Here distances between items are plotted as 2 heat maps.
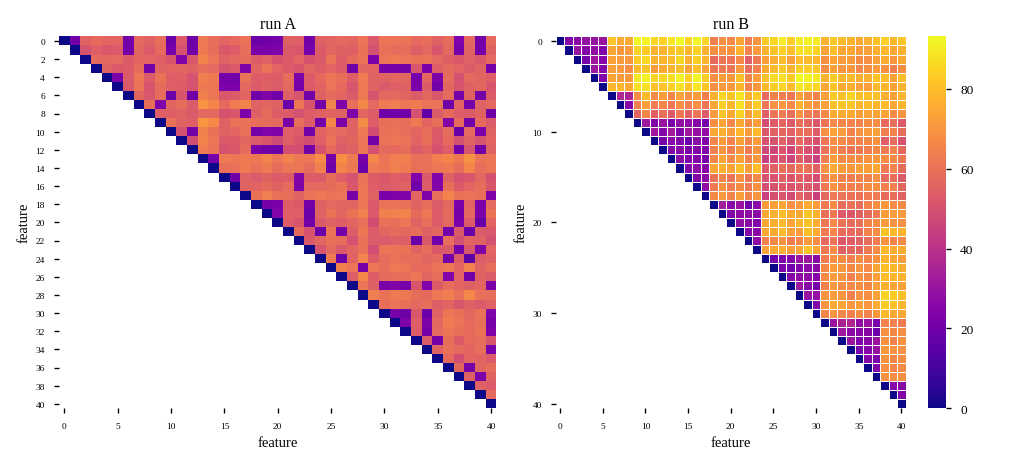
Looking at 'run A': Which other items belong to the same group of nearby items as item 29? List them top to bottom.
2, 11
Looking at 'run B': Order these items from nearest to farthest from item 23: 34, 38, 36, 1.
34, 36, 1, 38
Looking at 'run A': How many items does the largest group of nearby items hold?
11
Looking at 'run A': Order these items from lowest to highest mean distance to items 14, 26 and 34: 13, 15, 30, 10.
30, 13, 15, 10
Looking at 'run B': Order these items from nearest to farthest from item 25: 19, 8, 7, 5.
8, 7, 19, 5
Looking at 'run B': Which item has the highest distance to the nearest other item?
6
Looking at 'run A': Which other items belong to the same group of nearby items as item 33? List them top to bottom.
4, 5, 15, 16, 22, 35
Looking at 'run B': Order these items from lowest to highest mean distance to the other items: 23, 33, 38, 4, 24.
24, 33, 23, 38, 4
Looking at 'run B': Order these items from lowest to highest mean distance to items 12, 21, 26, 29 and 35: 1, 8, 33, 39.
33, 8, 39, 1
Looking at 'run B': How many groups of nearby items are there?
7
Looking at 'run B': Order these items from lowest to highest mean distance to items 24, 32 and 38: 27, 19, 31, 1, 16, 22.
31, 27, 16, 22, 19, 1
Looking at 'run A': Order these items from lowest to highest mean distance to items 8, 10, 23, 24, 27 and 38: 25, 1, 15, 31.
1, 31, 15, 25
